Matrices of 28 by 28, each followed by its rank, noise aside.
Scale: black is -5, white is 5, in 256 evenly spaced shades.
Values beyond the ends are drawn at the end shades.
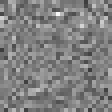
eight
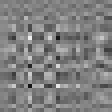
two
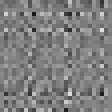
two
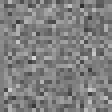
eight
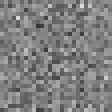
eight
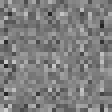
four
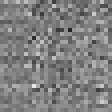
six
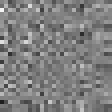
three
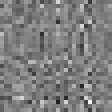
four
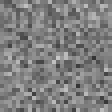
eight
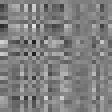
two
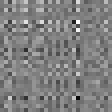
two
